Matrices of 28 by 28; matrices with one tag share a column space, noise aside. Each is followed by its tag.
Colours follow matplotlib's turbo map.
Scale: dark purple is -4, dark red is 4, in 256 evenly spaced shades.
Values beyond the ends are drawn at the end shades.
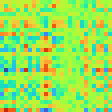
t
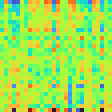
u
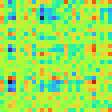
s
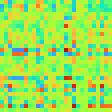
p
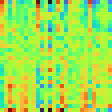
u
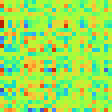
t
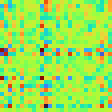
p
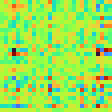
p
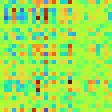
s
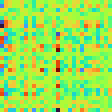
t
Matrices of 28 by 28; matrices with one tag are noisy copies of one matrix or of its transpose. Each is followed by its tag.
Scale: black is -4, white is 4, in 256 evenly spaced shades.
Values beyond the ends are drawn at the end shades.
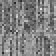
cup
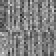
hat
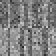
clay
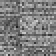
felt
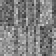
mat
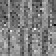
clay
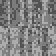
clay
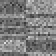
mat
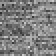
cup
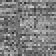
felt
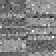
mat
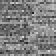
cup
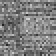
felt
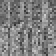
clay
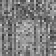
felt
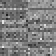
clay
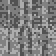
clay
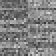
clay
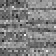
clay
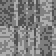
mat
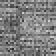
felt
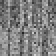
clay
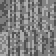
hat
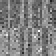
clay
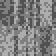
mat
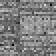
felt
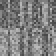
clay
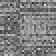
felt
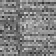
felt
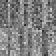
clay
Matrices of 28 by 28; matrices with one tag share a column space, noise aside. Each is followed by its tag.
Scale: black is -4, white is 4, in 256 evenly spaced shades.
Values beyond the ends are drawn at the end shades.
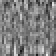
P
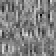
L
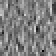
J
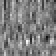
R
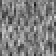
J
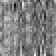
P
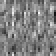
L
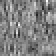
L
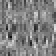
R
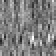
R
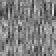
J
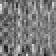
P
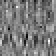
R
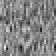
J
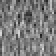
L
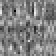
J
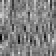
R
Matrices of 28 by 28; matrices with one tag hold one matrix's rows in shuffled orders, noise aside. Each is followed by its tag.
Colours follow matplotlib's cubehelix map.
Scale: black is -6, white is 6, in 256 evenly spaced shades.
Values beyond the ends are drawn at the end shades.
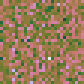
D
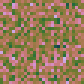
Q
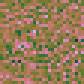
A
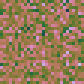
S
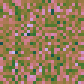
D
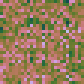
S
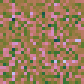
Q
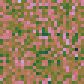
A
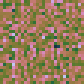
Q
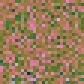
D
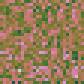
A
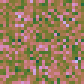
A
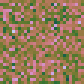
Q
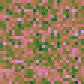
A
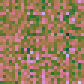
S
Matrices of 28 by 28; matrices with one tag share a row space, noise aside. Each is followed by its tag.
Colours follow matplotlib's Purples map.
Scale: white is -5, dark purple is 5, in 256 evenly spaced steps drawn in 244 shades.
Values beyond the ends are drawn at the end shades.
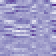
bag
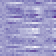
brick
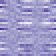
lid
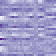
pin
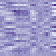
bag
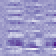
brick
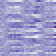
brick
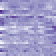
pin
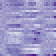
brick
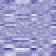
bag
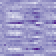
brick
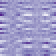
lid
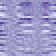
lid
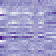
pin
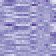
bag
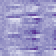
brick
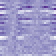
lid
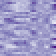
bag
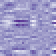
bag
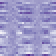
lid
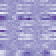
lid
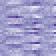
brick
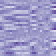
bag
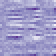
brick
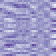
bag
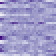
pin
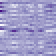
pin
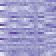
pin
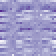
lid
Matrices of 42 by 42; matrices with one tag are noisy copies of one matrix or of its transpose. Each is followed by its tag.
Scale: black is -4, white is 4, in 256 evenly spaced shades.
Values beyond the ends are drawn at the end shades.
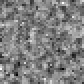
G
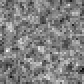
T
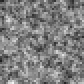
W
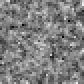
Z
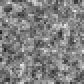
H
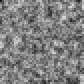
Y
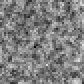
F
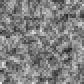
G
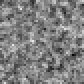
G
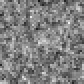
Z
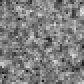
W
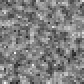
G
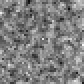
F
